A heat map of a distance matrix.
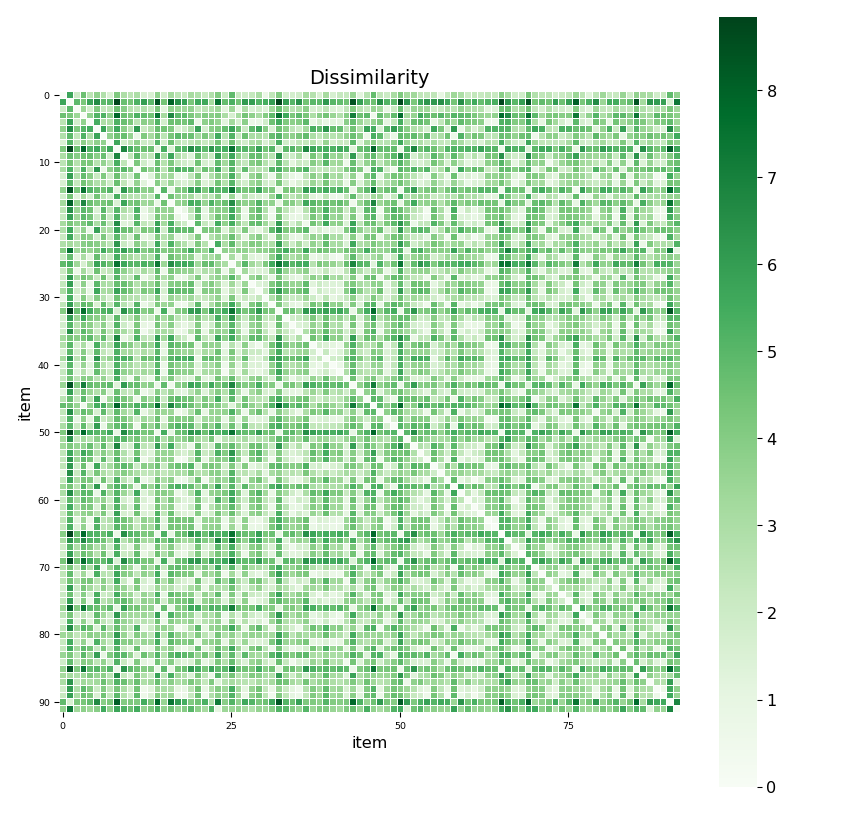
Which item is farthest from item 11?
5
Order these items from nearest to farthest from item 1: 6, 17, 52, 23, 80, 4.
80, 52, 6, 4, 17, 23
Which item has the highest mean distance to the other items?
1
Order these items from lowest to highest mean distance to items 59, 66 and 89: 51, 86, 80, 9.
9, 86, 80, 51
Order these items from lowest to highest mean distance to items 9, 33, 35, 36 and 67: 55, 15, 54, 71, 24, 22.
54, 22, 15, 24, 71, 55
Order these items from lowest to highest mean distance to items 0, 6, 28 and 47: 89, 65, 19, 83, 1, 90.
89, 83, 19, 65, 90, 1
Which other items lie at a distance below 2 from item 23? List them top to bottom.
51, 87, 91
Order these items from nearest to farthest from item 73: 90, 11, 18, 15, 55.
18, 15, 55, 11, 90
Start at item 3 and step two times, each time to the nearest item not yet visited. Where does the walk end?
25
